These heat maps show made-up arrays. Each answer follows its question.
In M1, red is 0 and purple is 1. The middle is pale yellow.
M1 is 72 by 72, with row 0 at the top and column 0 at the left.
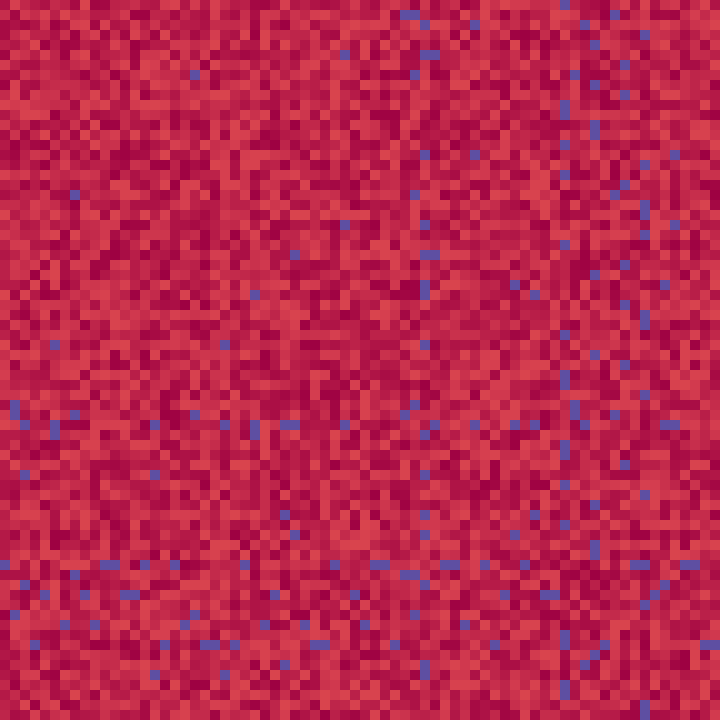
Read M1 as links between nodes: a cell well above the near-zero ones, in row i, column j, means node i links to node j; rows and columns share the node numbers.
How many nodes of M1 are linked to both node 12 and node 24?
0
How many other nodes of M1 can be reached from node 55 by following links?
10
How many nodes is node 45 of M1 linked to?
1
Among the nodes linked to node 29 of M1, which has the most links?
node 42
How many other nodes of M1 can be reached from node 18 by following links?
7
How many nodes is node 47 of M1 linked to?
3
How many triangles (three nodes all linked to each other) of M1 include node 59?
0
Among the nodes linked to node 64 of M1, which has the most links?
node 56
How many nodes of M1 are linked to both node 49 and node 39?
1
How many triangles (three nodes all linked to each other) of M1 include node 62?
0
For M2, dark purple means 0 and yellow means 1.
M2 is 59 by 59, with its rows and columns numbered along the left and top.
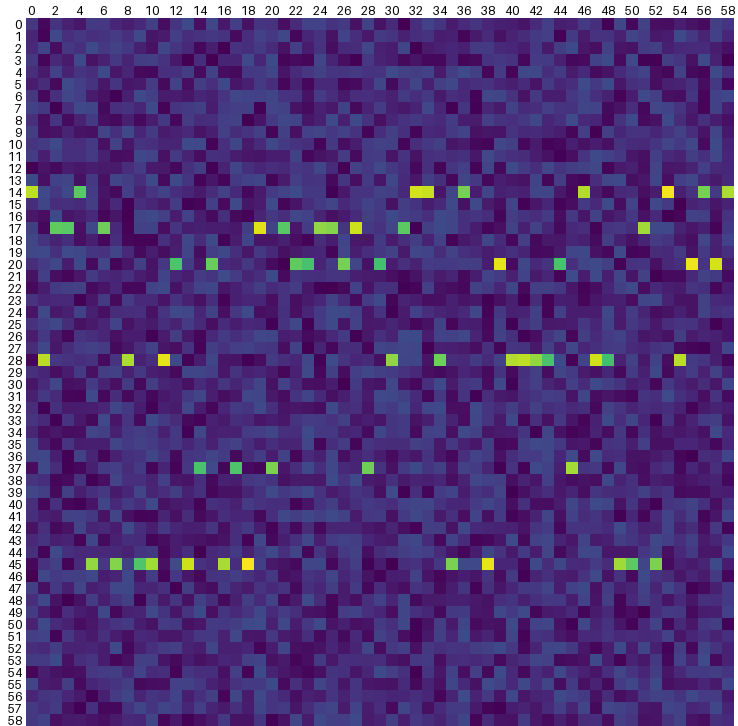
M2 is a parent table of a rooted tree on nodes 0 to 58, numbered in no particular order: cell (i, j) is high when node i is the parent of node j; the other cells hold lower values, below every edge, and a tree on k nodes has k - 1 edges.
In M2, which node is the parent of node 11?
28
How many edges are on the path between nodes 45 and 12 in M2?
3
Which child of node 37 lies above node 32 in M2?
14
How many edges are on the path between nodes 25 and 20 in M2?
3
